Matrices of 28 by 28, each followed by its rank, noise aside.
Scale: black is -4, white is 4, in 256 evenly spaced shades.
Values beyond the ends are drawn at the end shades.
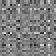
two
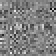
five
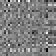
two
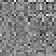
three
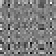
two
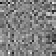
three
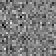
six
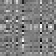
two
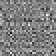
four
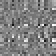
two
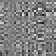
three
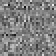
five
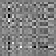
two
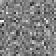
five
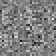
five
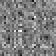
four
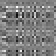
two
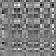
two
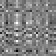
two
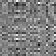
three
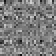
three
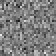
six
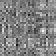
three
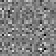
three
